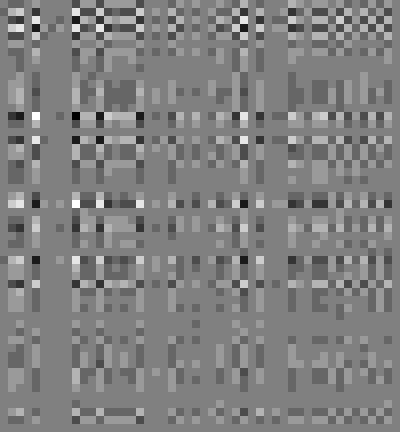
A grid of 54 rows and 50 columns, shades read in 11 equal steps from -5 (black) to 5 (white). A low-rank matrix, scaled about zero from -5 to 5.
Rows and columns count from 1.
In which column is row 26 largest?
10
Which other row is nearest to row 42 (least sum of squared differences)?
9
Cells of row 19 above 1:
4
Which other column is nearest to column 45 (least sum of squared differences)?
29
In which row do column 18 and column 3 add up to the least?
15
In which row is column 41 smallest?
26
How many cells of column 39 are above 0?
3
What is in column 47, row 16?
1
